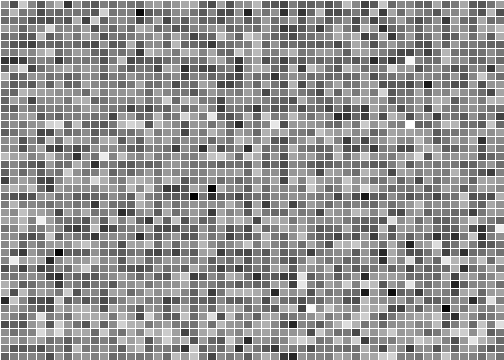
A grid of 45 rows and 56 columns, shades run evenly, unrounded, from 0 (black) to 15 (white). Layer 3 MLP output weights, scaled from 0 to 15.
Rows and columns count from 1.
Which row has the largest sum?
42
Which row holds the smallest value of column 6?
33
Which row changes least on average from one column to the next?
21
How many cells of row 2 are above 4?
51
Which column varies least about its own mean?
13
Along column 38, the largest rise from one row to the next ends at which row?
31
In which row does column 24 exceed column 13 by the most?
15
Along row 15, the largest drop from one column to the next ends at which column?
25
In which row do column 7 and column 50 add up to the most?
16
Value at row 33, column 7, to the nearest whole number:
8
